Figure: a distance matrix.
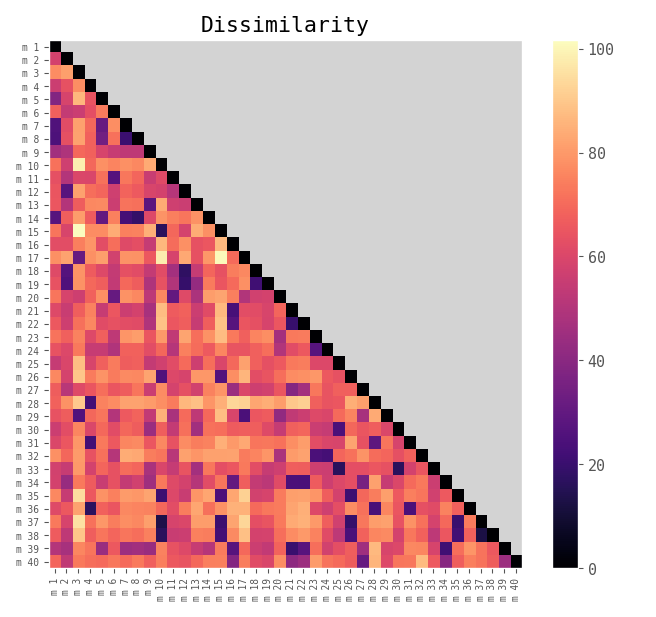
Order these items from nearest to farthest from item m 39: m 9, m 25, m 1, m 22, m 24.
m 22, m 9, m 1, m 24, m 25
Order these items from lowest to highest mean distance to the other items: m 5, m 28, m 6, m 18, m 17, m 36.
m 18, m 6, m 5, m 36, m 17, m 28
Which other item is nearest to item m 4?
m 36
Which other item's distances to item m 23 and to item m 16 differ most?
m 32
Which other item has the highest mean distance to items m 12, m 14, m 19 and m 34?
m 28
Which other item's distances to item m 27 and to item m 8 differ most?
m 14
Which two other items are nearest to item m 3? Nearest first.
m 29, m 17
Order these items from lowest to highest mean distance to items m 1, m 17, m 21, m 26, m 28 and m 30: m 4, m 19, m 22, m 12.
m 4, m 22, m 19, m 12
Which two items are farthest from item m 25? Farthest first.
m 3, m 17
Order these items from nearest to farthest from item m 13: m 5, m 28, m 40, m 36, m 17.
m 17, m 40, m 5, m 36, m 28
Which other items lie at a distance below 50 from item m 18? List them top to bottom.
m 2, m 11, m 12, m 19
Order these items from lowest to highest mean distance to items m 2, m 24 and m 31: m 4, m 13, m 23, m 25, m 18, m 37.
m 4, m 23, m 18, m 25, m 13, m 37
